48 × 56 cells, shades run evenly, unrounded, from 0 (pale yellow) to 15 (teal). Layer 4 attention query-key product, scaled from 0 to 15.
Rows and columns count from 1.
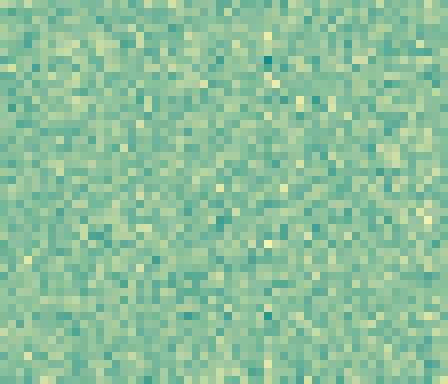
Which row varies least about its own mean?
43
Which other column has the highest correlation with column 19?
38
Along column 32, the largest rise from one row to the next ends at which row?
32
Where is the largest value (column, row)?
34, 8
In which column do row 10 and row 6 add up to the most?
4
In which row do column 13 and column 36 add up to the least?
24
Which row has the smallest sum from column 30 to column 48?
16
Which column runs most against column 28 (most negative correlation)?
54
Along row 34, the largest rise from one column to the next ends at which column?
19
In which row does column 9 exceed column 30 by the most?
40
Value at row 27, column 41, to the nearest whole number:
7
